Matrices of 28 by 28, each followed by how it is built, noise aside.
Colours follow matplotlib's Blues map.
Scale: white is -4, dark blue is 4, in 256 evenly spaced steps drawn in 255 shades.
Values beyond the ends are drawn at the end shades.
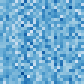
repeating rows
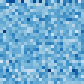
uneven rows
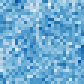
smooth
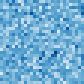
noise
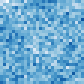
smooth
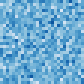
noise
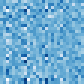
low rank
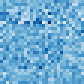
uneven rows
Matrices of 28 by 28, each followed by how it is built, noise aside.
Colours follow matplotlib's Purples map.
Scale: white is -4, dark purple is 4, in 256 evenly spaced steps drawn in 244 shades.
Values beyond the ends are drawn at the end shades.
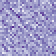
Toeplitz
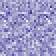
repeating columns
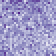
smooth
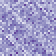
Toeplitz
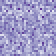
repeating columns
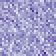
Toeplitz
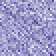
Toeplitz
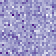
uneven rows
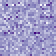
uneven rows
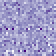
uneven rows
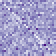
diagonal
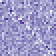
diagonal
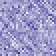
Toeplitz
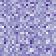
low rank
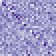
diagonal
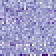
uneven rows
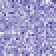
uneven rows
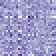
low rank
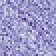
Toeplitz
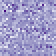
uneven rows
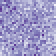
smooth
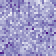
smooth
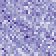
Toeplitz
